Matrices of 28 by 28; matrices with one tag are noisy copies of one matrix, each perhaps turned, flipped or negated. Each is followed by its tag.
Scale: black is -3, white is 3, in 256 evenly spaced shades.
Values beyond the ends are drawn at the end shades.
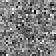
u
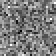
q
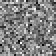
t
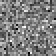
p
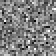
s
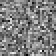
s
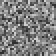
u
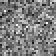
u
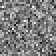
t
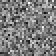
s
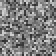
q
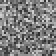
p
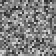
u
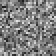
p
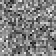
q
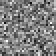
t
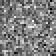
u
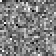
t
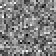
t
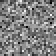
s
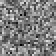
q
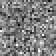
q
